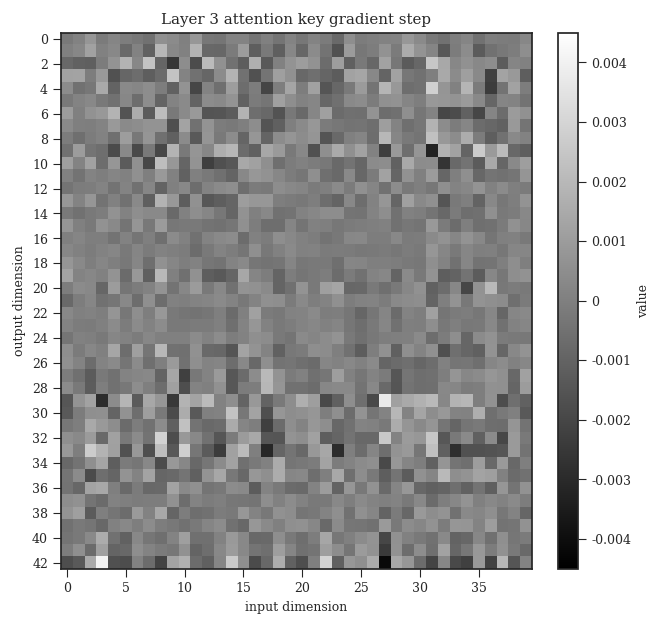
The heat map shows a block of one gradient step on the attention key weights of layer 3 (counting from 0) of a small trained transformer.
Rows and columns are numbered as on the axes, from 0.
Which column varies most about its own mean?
27
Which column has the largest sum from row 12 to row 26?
8
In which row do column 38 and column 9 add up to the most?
3
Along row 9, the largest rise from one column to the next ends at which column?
32
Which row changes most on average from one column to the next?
42
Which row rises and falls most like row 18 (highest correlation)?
15
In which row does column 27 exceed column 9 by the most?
29
